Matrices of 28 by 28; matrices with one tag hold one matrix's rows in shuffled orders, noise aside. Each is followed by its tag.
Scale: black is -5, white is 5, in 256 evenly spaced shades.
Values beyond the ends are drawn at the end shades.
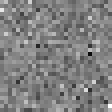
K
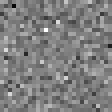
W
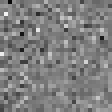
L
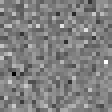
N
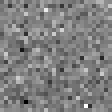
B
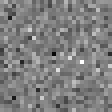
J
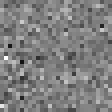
L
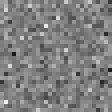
W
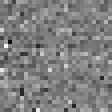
L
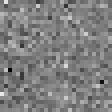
L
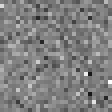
K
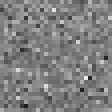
B
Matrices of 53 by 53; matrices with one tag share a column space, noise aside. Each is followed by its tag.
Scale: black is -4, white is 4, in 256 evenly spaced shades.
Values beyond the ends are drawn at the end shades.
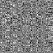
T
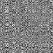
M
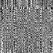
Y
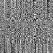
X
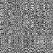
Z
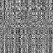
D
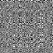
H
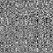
T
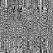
Y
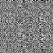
H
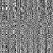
D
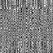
Y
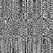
X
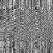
Y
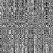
D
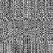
X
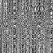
D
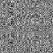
T
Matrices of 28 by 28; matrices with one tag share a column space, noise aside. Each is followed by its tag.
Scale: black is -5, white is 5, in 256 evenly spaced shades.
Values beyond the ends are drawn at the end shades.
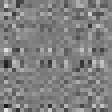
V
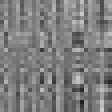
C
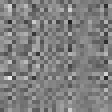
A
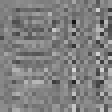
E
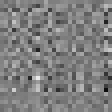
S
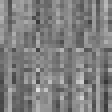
C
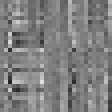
C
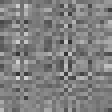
A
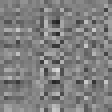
E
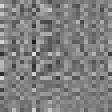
A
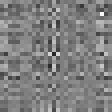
A
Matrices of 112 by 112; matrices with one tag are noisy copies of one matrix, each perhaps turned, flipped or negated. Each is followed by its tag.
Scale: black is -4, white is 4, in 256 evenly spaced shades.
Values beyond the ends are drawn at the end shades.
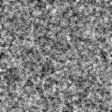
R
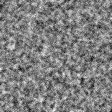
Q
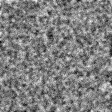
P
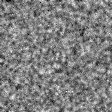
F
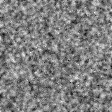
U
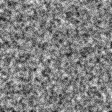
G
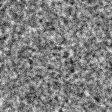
F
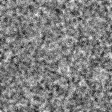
R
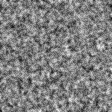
Q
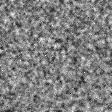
F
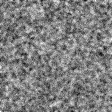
R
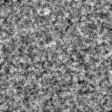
Q
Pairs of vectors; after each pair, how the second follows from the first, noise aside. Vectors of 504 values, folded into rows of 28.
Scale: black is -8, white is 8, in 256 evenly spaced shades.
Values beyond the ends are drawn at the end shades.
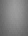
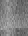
wrapped around, negated.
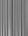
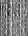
wrapped around, negated, scaled up.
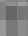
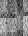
wrapped around, negated, scaled up.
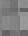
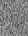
shuffled.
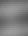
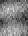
scaled up.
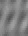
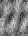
scaled up.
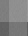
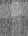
wrapped around, negated.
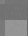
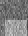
scaled up.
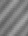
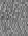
shuffled.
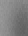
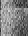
wrapped around, scaled up.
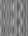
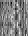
wrapped around, scaled up.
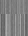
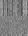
reversed, negated, partly zeroed.
